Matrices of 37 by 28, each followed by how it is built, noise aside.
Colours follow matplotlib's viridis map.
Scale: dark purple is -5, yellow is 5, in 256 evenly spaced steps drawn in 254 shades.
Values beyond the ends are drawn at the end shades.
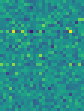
uneven rows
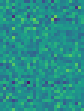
low rank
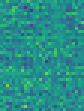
blocks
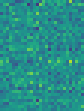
low rank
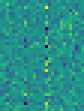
uneven columns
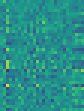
low rank
